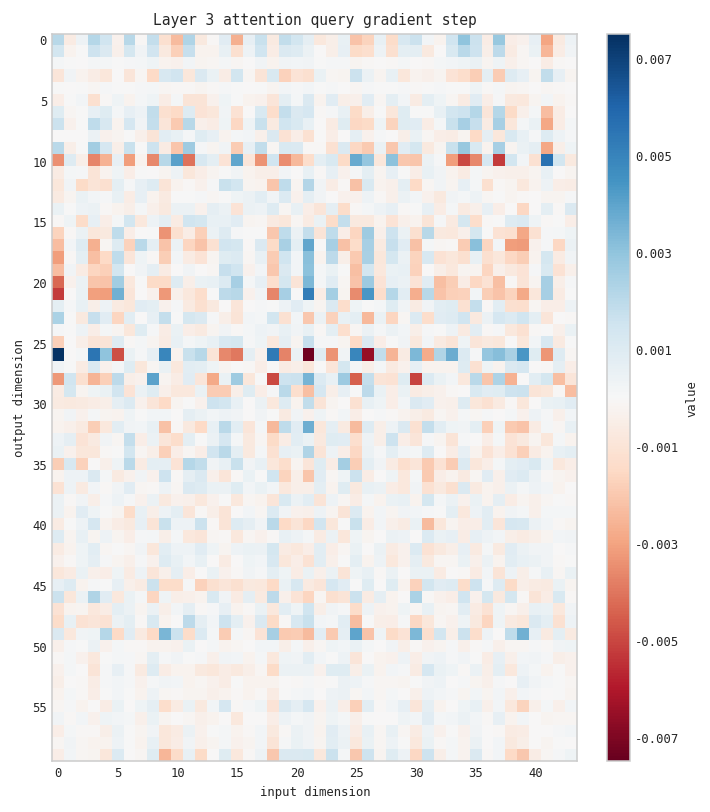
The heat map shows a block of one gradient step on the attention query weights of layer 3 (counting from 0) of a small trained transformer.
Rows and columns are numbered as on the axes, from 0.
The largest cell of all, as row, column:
26, 0
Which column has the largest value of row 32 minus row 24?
21
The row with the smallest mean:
10
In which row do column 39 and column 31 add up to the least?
17
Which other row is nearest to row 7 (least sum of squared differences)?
1
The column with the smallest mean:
25
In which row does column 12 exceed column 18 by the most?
28
